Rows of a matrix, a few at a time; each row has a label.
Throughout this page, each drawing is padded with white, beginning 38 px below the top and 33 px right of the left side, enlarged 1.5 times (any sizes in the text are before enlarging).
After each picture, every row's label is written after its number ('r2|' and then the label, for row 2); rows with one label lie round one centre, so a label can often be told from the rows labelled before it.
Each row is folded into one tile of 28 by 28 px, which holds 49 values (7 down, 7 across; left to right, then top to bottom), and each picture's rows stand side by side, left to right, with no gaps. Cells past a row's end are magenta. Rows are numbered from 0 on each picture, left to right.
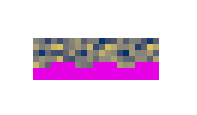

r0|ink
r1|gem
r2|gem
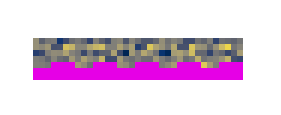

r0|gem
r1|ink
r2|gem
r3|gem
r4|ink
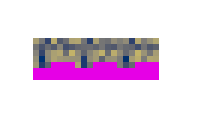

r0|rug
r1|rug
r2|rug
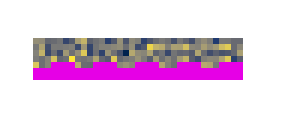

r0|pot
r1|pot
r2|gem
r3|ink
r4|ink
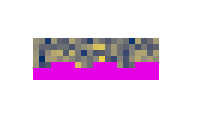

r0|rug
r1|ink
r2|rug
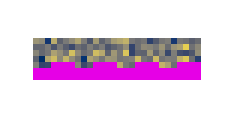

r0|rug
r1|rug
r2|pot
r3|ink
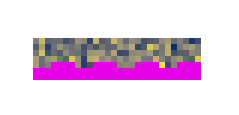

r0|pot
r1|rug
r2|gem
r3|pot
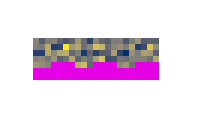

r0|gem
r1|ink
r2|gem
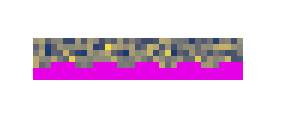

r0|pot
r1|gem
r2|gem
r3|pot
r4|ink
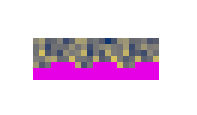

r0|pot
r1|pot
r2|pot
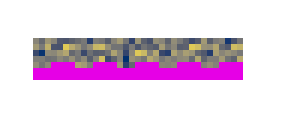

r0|gem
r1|ink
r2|rug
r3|gem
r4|gem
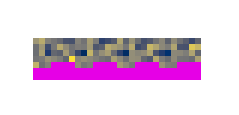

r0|pot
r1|gem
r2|gem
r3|gem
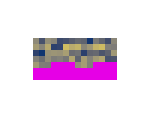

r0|gem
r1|ink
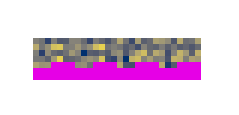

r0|ink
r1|ink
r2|rug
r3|rug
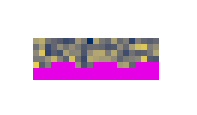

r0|pot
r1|rug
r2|ink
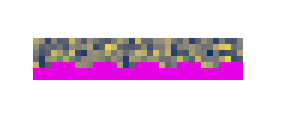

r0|rug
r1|gem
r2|rug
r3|pot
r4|ink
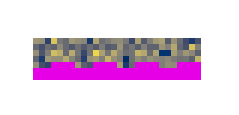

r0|rug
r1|rug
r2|rug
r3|gem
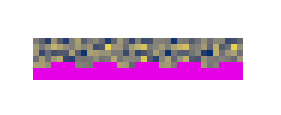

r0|ink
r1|gem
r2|ink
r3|ink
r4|gem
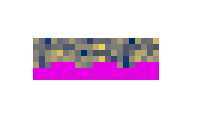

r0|rug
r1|ink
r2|rug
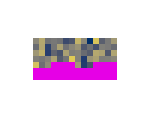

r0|pot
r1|rug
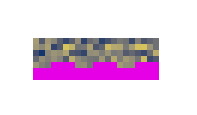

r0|gem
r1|gem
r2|ink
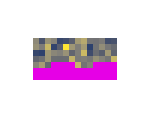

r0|gem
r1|pot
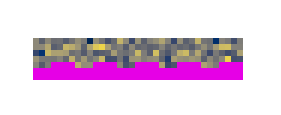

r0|gem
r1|ink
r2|rug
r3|rug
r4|ink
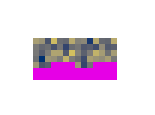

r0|rug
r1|rug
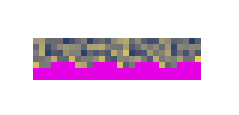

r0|pot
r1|ink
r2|pot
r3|pot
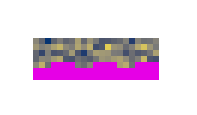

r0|ink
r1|gem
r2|ink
